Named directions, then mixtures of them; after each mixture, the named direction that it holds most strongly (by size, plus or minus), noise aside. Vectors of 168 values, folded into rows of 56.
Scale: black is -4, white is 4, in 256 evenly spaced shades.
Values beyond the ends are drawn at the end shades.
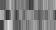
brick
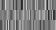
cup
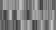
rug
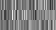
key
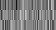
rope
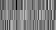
rope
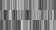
rug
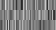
cup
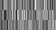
key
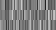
cup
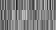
key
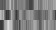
brick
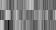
brick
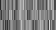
rope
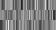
cup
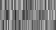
cup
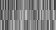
rope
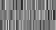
cup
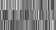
rope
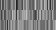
key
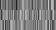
rope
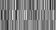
key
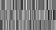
cup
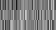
rope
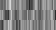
brick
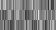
rope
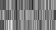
brick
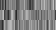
brick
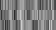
rug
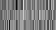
rope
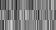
rope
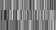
key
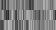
brick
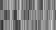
rug
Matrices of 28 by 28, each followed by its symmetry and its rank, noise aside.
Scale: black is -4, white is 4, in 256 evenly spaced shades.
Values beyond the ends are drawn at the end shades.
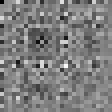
symmetric, rank four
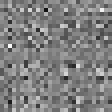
antisymmetric, rank four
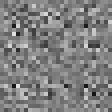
no symmetry, rank four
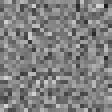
antisymmetric, rank six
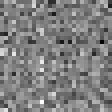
antisymmetric, rank six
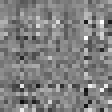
antisymmetric, rank four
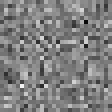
antisymmetric, rank four
